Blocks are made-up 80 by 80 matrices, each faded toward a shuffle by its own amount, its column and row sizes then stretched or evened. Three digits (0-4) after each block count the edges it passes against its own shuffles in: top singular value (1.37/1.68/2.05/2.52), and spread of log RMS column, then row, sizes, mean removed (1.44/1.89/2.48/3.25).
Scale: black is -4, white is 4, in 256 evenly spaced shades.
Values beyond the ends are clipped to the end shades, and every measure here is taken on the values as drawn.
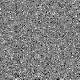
2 0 0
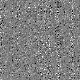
1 3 0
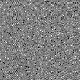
3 0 0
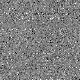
1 0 2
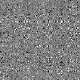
3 2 2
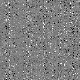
2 3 0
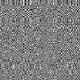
4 3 1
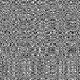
4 0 3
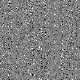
1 3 0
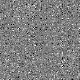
0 2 2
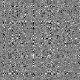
3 3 2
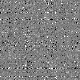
1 2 3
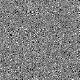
1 2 1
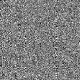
2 2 0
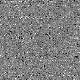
2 0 2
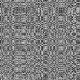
4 4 0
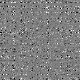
1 2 3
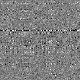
3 0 3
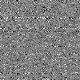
0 1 3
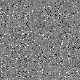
2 1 1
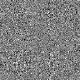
1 2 2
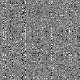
3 3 1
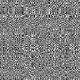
4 3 3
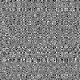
4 1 3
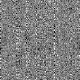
3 3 1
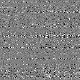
2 1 4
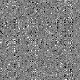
3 2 1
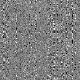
3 3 0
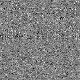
1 0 2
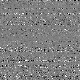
1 0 4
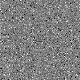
1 1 1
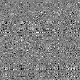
3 1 3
